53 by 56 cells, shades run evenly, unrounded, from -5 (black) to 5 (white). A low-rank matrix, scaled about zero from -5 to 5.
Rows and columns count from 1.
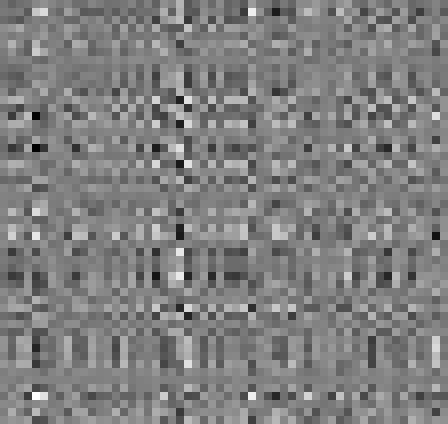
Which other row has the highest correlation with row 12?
5
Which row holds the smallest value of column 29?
35
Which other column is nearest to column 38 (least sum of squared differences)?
41
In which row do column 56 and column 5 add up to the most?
30
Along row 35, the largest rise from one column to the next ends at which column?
50
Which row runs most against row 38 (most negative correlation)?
15
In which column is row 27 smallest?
23
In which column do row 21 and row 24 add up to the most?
24
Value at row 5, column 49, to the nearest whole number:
0
